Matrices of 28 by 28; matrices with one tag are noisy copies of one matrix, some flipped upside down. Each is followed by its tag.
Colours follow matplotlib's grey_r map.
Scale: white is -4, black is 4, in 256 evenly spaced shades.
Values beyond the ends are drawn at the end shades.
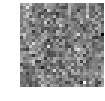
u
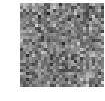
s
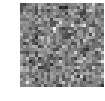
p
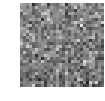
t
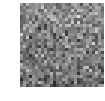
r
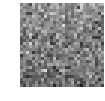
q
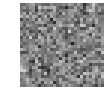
p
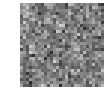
u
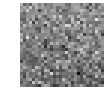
r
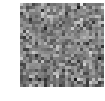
t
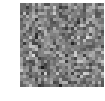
p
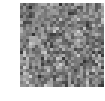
u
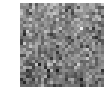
q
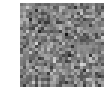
p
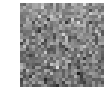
r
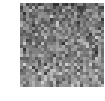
r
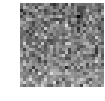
r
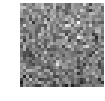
r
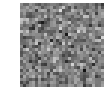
p
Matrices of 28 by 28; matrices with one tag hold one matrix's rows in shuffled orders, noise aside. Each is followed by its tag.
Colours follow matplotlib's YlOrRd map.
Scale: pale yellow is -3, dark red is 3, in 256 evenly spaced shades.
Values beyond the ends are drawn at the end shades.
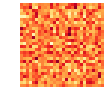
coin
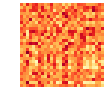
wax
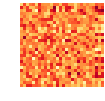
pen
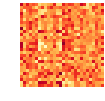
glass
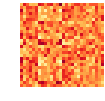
glass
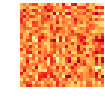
pen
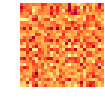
coin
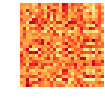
wax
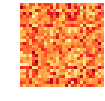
coin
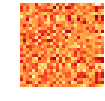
pen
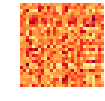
wax
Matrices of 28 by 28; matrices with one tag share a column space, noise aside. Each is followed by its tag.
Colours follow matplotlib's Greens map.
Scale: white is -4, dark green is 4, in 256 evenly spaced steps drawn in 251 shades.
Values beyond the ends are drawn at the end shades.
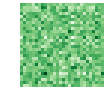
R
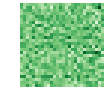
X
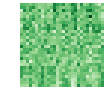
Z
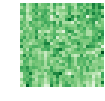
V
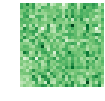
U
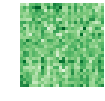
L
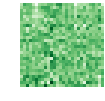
U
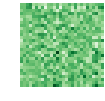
X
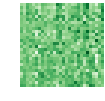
V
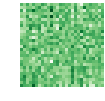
Z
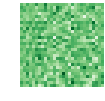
R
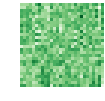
Z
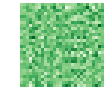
X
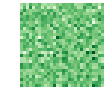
X
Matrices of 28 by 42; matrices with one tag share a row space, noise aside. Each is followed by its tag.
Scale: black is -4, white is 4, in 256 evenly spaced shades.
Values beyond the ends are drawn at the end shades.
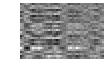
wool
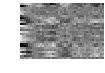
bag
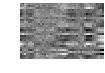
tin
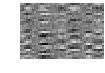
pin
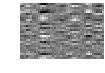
pin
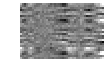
tin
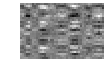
pin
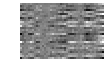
tin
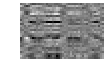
wool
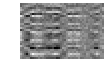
wool
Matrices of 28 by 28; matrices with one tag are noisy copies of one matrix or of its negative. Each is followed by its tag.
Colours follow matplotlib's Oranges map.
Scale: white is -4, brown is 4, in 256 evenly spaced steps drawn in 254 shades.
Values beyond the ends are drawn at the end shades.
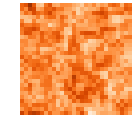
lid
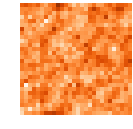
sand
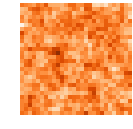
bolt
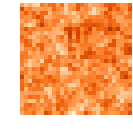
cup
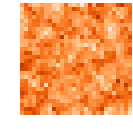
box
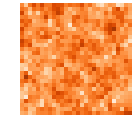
box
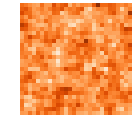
bolt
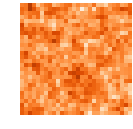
lid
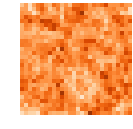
lid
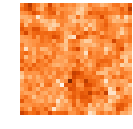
lid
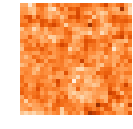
lid
